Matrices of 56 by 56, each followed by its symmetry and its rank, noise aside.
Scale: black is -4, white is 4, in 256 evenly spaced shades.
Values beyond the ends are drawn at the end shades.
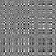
symmetric, rank one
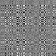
no symmetry, rank two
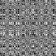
no symmetry, rank two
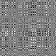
antisymmetric, rank two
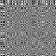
antisymmetric, rank two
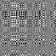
antisymmetric, rank two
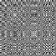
symmetric, rank three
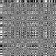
antisymmetric, rank two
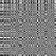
antisymmetric, rank two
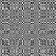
no symmetry, rank two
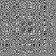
symmetric, rank three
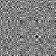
symmetric, rank three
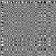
antisymmetric, rank two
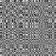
no symmetry, rank two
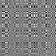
no symmetry, rank one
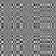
no symmetry, rank one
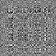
no symmetry, rank three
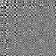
symmetric, rank two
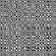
symmetric, rank two
